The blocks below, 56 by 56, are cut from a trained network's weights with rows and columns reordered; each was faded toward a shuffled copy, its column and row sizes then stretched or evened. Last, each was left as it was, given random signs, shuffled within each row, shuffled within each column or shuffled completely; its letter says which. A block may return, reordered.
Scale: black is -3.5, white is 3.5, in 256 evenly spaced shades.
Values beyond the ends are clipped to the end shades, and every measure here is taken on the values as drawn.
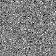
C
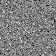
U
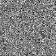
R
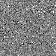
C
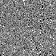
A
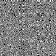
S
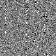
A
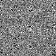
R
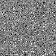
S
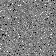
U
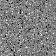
A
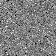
U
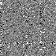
R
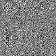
S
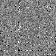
R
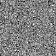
R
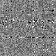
S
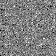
C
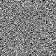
S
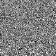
R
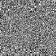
S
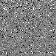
R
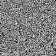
A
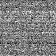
S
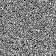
U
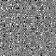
S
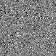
C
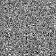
R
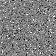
U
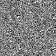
A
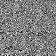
C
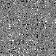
R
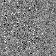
A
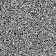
U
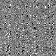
S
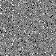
A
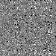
R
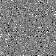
R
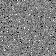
U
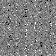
A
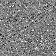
C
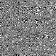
R
